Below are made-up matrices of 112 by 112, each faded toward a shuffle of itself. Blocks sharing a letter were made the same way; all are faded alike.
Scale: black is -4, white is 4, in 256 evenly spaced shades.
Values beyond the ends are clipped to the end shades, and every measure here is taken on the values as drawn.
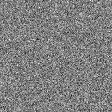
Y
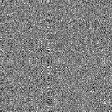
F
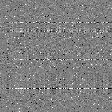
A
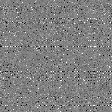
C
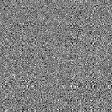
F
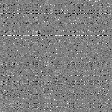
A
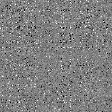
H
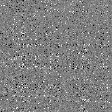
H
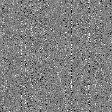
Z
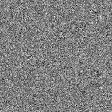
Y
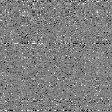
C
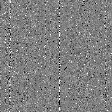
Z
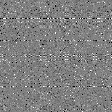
C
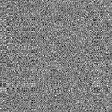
F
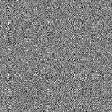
F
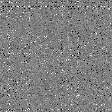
H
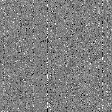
Z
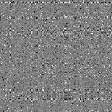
C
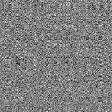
F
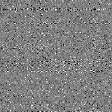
C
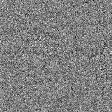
Y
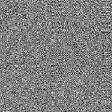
F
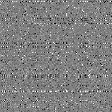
C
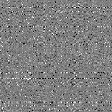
C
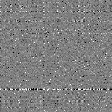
A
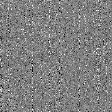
Z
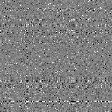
C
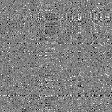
C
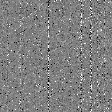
Z
